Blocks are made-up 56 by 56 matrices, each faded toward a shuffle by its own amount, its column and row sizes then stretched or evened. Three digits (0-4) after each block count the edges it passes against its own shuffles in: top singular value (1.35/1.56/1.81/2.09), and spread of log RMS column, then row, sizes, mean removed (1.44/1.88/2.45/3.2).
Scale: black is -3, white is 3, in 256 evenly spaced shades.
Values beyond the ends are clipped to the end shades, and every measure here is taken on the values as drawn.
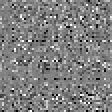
2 2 3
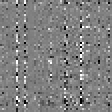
3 4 2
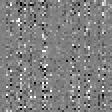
3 4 1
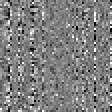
4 4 0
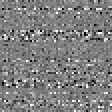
0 0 4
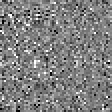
2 2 0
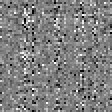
2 3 0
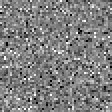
0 0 1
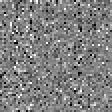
0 2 0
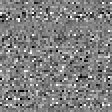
0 0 4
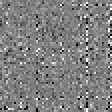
4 3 2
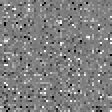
1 2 1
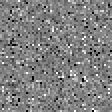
1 1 0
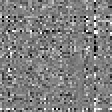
2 3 3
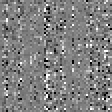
2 4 1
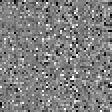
1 2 0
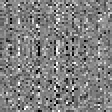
4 3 0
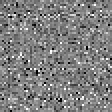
3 0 2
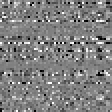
4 0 4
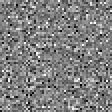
3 1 0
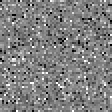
0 1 1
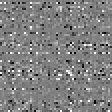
2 2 4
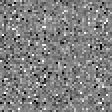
1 1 0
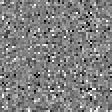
1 2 1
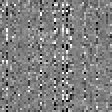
3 4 0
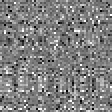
4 1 1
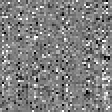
3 3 0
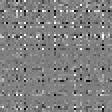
3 3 4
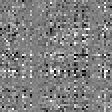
3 4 3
